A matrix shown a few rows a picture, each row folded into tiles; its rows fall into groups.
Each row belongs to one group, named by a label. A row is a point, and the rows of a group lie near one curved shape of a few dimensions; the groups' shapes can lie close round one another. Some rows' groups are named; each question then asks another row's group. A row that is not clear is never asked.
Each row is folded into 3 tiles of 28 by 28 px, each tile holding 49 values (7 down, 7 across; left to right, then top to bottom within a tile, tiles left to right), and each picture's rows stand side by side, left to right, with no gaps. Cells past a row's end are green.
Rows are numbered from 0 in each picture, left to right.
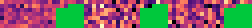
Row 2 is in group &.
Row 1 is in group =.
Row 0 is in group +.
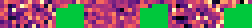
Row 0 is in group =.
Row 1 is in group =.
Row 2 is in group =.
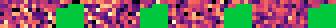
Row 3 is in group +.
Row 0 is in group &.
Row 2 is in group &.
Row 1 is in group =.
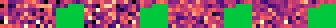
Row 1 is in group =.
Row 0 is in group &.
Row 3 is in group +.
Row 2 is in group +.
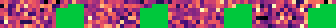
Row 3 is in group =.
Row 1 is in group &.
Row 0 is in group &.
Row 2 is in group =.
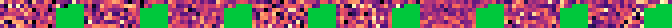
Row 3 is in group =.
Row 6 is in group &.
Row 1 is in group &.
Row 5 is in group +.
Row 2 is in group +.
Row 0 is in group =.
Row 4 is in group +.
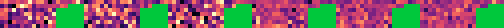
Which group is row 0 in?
=
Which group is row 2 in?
+
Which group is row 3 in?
&
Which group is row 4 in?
&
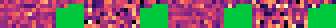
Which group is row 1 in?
&
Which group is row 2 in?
+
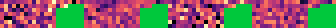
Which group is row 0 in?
=
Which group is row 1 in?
=
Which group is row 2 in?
&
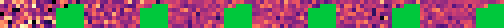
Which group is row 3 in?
&
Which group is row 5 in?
+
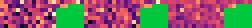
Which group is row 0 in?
&
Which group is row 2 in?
=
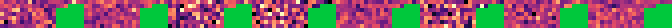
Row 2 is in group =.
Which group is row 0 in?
&
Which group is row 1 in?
=
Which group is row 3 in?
&
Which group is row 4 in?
+
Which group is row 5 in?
+
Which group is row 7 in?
=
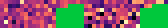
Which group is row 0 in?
&
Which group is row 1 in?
&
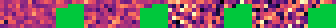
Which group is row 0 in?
&
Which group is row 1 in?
+
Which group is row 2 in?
=
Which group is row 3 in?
=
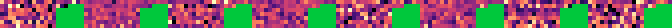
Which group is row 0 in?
=
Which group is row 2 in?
&
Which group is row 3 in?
=
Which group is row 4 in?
=
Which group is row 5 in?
+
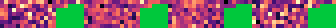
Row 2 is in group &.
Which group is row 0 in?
=
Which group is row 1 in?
&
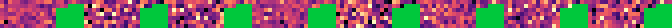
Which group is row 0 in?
&
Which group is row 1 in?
&
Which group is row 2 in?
=
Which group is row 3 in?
&
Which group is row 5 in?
=
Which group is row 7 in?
=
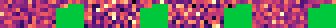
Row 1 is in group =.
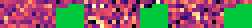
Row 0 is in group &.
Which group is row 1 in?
=
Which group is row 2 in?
=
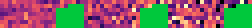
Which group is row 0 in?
+
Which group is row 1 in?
=
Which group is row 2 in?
=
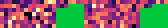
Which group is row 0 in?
=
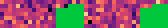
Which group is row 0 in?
=
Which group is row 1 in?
&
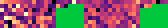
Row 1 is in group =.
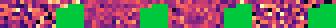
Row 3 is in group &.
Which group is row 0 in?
&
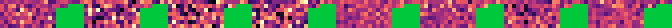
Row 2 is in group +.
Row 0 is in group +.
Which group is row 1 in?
=
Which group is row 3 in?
=
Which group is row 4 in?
=
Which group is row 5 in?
=
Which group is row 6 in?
+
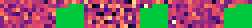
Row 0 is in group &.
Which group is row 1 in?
+
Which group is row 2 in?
&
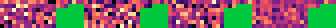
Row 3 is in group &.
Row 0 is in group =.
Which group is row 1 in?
=
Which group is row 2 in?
+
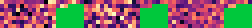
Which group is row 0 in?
+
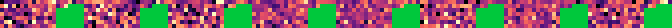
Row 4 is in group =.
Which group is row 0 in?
=
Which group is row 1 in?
=
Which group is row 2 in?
+
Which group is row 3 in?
+
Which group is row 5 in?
&
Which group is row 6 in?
&
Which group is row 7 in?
&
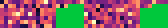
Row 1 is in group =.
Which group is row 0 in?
+
